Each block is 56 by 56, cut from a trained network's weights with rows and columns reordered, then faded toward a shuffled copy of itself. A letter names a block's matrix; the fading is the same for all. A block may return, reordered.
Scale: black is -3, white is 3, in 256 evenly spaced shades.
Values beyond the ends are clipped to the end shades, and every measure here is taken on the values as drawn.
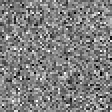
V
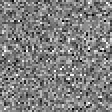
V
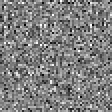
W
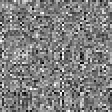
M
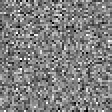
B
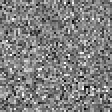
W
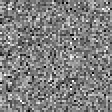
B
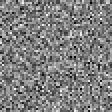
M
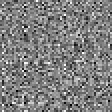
M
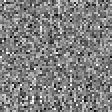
W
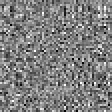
M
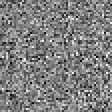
W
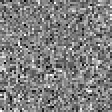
B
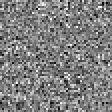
B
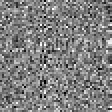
M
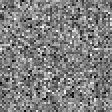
W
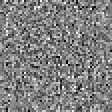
V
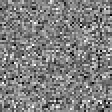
V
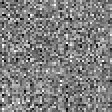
M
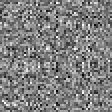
M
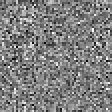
B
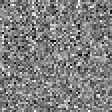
V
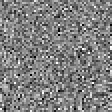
B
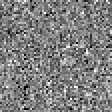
V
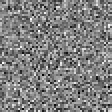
M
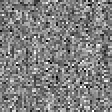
B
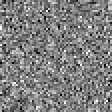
W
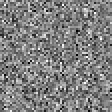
B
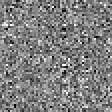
B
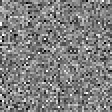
B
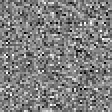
B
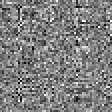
M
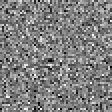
V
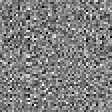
M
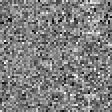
V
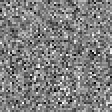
B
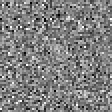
W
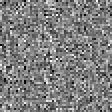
B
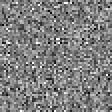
V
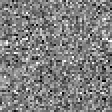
B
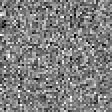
B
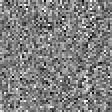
B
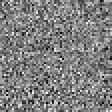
W
